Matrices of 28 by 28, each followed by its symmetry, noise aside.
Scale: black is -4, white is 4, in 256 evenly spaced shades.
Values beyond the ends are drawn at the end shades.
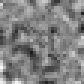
symmetric across the other diagonal.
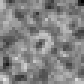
symmetric across the other diagonal.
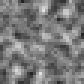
same after a half turn.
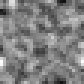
antisymmetric.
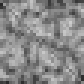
same after a half turn.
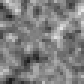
antisymmetric.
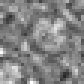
symmetric across the other diagonal.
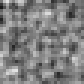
antisymmetric.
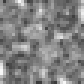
same after a half turn.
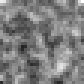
no symmetry.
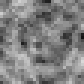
symmetric across the other diagonal.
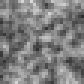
antisymmetric.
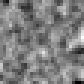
no symmetry.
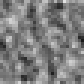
same after a half turn.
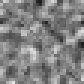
symmetric across the other diagonal.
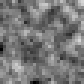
symmetric across the other diagonal.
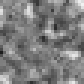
symmetric across the other diagonal.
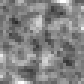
same after a half turn.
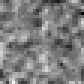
antisymmetric.
